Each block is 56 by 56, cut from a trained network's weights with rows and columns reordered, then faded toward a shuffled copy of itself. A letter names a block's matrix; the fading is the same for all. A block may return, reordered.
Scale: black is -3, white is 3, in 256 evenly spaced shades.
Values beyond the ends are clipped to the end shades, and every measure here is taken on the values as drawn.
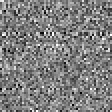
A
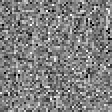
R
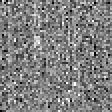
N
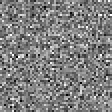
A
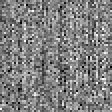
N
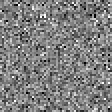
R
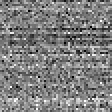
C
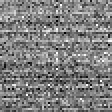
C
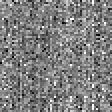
N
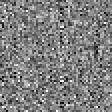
R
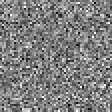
A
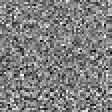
A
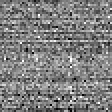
C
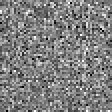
R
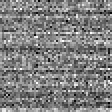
C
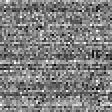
C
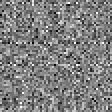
A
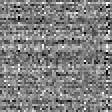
C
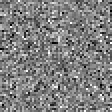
R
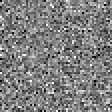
R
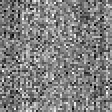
N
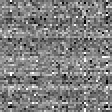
C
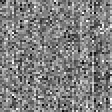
N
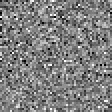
R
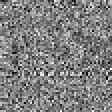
A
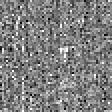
N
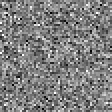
R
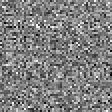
A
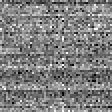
C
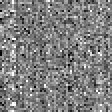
N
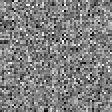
R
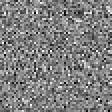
A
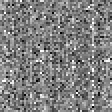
N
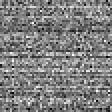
C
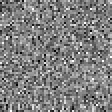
R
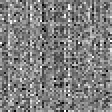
N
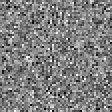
R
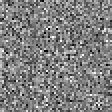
R
